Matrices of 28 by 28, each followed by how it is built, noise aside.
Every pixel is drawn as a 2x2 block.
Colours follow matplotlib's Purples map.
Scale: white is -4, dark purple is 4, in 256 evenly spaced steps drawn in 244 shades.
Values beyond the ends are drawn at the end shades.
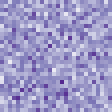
noise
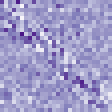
banded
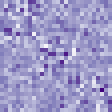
block diagonal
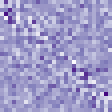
banded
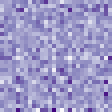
low rank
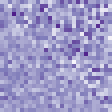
upper triangular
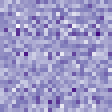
low rank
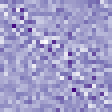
banded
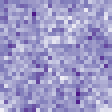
smooth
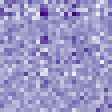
low rank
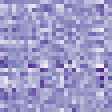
low rank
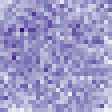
smooth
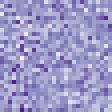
noise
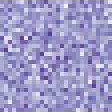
noise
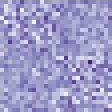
block diagonal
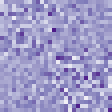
block diagonal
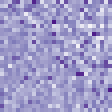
upper triangular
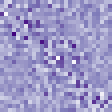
block diagonal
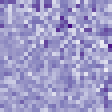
upper triangular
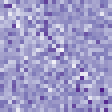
banded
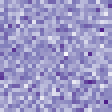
noise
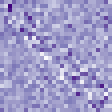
banded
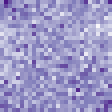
smooth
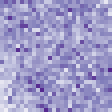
smooth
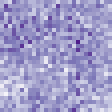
smooth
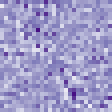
block diagonal
